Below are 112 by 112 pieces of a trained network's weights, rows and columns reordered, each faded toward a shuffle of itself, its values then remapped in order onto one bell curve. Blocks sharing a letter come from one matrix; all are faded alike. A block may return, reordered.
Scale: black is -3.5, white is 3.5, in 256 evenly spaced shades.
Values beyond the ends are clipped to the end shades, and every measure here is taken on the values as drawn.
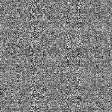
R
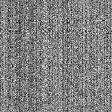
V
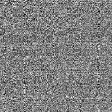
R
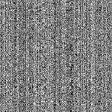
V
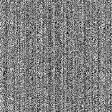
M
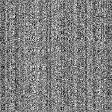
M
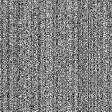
V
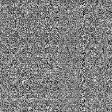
R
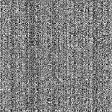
M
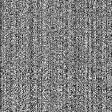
V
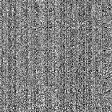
M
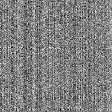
V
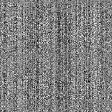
V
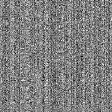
M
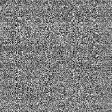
R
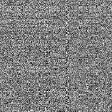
R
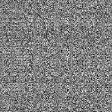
R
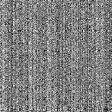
V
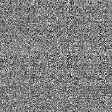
R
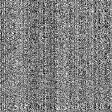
M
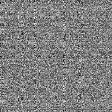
R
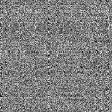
R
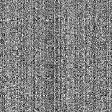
V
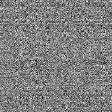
R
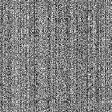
V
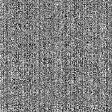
M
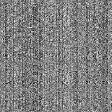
M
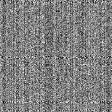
M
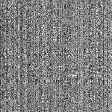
V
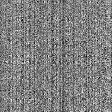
V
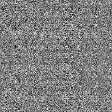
R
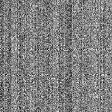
M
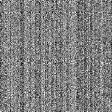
V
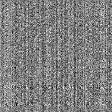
V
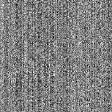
M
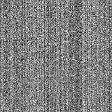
V
